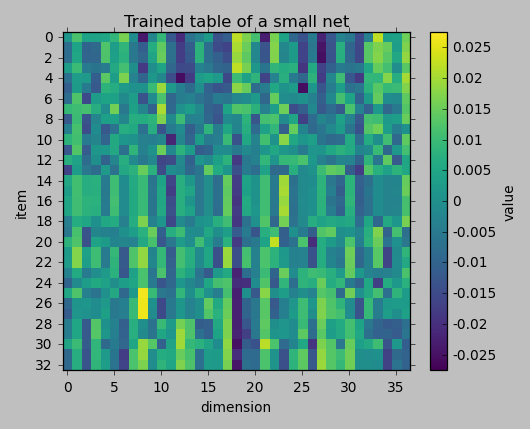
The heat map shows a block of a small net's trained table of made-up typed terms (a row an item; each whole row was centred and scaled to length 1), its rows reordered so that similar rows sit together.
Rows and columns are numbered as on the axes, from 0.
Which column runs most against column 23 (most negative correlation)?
11
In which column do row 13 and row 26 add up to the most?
8
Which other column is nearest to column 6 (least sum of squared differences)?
34
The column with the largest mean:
1
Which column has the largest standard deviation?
18
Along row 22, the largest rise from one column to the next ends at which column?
17
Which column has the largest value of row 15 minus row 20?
23
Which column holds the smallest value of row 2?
27
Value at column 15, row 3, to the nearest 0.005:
-0.005
